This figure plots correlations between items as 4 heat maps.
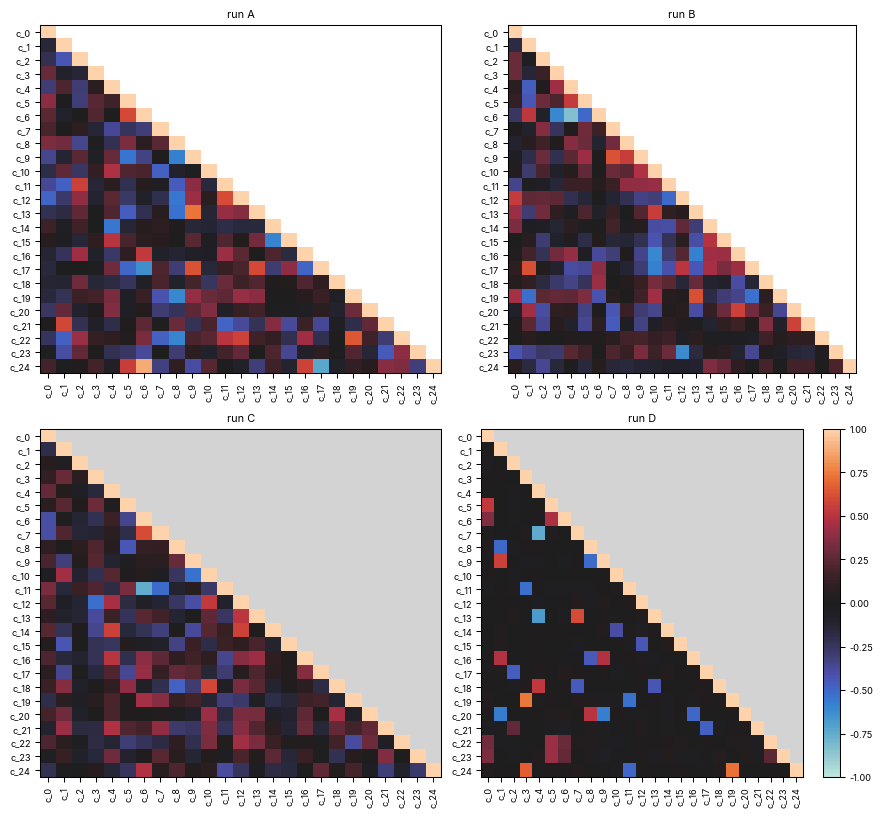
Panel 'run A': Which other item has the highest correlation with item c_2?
c_11
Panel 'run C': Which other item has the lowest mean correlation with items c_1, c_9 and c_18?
c_14
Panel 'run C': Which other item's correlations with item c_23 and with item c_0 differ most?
c_7
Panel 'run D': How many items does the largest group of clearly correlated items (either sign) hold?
5
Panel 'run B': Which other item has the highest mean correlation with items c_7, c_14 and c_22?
c_9
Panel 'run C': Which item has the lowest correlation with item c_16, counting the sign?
c_11
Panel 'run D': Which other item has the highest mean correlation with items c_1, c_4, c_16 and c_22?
c_9
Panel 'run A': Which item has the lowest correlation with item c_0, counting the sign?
c_12
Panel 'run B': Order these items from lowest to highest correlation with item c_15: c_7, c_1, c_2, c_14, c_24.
c_2, c_7, c_1, c_24, c_14
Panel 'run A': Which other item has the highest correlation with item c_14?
c_21
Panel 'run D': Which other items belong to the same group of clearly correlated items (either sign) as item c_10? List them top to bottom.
c_14
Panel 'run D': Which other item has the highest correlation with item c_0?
c_5
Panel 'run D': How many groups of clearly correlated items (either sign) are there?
7
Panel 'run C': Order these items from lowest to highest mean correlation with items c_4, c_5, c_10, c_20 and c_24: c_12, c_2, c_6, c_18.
c_2, c_6, c_12, c_18
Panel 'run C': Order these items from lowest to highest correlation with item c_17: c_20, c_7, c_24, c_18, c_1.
c_1, c_18, c_20, c_7, c_24
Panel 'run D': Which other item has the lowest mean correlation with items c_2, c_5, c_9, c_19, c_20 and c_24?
c_11
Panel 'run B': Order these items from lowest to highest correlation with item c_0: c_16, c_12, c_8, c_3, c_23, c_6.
c_23, c_6, c_8, c_16, c_3, c_12
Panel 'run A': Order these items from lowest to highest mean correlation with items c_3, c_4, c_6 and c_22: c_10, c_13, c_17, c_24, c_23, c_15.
c_17, c_23, c_13, c_15, c_10, c_24
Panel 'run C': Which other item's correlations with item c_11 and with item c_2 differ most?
c_6
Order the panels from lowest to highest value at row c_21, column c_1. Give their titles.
run D, run B, run C, run A
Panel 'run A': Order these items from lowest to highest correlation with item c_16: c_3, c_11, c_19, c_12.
c_3, c_19, c_12, c_11
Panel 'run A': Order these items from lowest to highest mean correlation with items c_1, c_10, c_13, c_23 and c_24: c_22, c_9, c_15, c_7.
c_7, c_15, c_9, c_22
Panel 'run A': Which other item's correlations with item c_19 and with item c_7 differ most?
c_22
